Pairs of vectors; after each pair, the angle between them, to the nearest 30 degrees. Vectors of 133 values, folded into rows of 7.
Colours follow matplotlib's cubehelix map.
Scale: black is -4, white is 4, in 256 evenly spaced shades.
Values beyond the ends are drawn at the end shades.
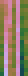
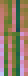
150 degrees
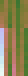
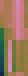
150 degrees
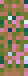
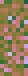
30 degrees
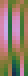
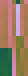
90 degrees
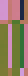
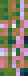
120 degrees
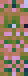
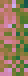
150 degrees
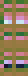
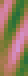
90 degrees
